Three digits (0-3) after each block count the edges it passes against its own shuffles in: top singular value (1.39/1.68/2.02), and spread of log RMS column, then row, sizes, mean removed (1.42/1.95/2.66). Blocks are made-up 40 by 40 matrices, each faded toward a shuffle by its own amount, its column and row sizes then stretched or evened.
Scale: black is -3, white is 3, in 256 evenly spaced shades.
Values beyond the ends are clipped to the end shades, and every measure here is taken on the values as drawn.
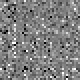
0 2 1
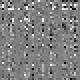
1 3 2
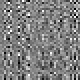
3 3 1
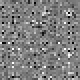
2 1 2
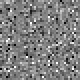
0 2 0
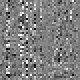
1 3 0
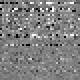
1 0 3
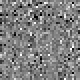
0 2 1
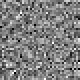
2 0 0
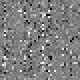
0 2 0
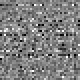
1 0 3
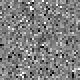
0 1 0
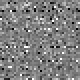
0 1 2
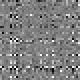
3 2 3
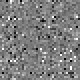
0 1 2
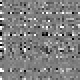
2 2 3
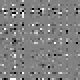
2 3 3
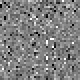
0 1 0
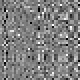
3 2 0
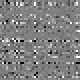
3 1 3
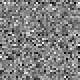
0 0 2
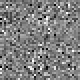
0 2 1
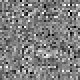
2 1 2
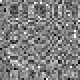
3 0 0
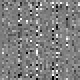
0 3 0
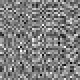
3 1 0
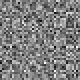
3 1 1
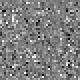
0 1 1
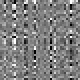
3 3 1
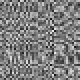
3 2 0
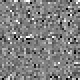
1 0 2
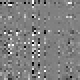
1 3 2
